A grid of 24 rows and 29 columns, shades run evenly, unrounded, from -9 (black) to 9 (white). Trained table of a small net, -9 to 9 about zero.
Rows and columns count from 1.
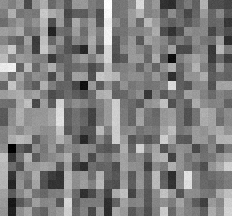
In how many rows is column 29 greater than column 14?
11
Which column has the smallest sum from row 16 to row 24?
2
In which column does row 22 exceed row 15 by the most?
9
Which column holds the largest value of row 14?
8
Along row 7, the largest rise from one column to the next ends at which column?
23
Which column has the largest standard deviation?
14
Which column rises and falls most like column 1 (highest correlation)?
24
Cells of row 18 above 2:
7
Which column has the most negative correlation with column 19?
29
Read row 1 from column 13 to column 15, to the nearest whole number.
-1 9 -1
